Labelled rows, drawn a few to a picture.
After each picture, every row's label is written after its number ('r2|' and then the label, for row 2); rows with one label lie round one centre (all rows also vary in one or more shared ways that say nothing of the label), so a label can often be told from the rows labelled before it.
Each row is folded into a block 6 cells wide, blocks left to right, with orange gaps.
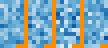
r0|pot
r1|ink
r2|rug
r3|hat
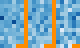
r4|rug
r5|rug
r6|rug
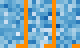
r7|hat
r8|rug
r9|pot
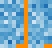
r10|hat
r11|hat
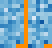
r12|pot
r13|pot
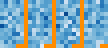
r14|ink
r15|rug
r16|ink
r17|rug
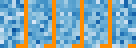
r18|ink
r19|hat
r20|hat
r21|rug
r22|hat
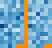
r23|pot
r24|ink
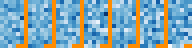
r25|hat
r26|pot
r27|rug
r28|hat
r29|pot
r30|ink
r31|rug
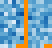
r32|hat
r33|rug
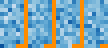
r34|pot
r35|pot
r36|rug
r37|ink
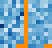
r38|pot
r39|pot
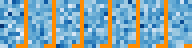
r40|ink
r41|ink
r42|pot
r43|pot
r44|ink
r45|pot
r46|rug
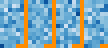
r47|pot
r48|ink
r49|pot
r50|pot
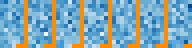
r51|rug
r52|hat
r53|rug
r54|hat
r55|ink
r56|ink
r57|pot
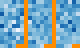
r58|pot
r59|rug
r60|rug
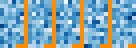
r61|pot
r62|hat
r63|hat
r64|pot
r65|rug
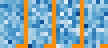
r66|hat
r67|pot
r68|hat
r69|pot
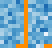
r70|ink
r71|hat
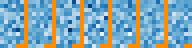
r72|hat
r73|hat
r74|ink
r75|hat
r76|hat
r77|ink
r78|hat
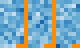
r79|hat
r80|rug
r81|pot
